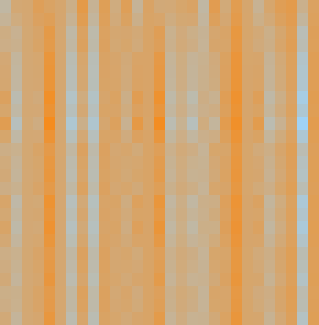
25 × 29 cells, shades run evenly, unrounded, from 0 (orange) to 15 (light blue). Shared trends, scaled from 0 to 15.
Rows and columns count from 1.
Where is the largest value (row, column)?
10, 28
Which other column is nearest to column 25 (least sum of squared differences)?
18
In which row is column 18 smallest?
1
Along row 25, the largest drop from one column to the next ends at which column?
29
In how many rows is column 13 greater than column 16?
2
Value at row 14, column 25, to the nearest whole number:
8
